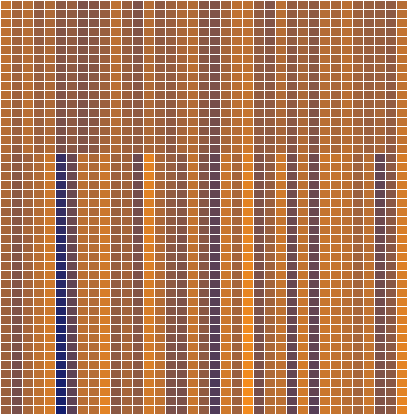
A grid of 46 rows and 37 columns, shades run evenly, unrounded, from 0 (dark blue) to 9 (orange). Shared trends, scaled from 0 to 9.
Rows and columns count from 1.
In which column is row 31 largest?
23
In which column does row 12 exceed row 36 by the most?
6
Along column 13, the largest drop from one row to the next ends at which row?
18
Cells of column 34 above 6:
29
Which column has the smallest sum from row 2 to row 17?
20
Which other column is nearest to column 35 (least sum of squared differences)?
24
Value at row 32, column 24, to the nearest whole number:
4
